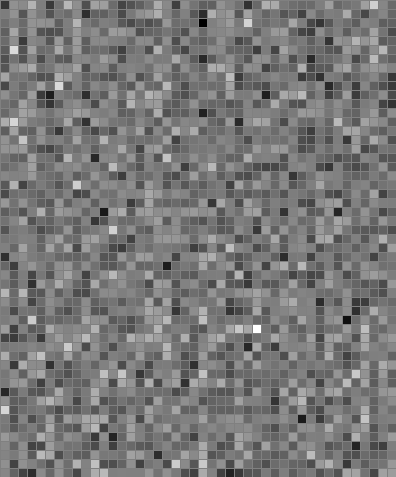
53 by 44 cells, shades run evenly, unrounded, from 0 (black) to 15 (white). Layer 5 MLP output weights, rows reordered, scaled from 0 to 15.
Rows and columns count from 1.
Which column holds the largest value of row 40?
5
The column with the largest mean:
18
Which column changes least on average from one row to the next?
44
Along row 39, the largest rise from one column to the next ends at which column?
29
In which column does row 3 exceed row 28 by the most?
9
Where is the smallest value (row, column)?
3, 23
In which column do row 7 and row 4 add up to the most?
42
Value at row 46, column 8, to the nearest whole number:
6
